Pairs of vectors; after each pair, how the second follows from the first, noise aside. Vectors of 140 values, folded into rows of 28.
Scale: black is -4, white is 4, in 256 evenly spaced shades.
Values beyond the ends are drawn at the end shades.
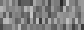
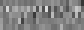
reversed, partly zeroed.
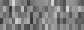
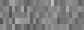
shrunk.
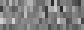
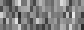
shuffled.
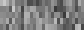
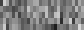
reversed.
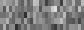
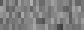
wrapped around, negated, shrunk.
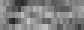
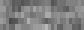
shrunk.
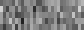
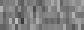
shrunk.
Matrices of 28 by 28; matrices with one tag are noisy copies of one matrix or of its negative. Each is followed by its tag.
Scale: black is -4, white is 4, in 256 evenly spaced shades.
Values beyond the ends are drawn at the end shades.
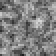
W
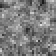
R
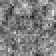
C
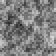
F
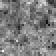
R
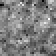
R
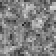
W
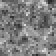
R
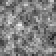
F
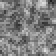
R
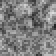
C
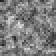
F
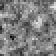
W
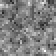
R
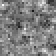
R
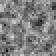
W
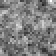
R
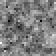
F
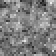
R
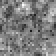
C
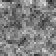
R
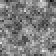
R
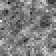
R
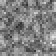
F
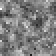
W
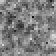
F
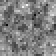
C
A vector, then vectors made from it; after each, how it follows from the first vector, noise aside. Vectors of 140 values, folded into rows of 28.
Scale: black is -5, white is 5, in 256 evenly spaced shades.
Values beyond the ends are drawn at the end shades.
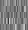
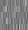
wrapped around, shrunk.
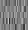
negated.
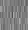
wrapped around, shrunk.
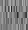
wrapped around, negated.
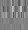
wrapped around, partly zeroed.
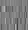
wrapped around, partly zeroed.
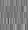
shrunk.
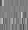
wrapped around, partly zeroed.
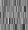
negated.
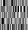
reversed, negated, scaled up.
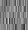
negated.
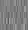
shrunk.
